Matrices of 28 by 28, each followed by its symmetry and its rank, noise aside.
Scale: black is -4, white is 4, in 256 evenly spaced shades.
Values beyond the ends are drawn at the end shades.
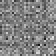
symmetric, rank four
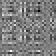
no symmetry, rank three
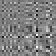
no symmetry, rank two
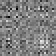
symmetric, rank three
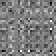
symmetric, rank two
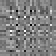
antisymmetric, rank two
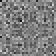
symmetric, rank four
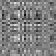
antisymmetric, rank two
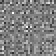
symmetric, rank four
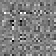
no symmetry, rank four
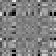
symmetric, rank two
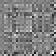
symmetric, rank three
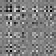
symmetric, rank two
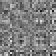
antisymmetric, rank four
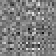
no symmetry, rank four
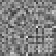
symmetric, rank four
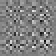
no symmetry, rank two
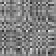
symmetric, rank two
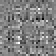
antisymmetric, rank four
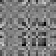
symmetric, rank two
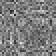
symmetric, rank four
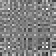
symmetric, rank three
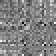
symmetric, rank four
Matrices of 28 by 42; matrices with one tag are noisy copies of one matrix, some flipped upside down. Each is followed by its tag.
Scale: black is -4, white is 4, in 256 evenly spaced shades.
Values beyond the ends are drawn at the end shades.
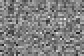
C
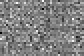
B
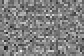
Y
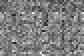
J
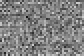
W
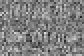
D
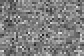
C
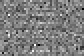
Y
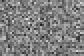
B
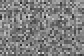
W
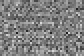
Y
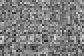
J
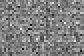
B
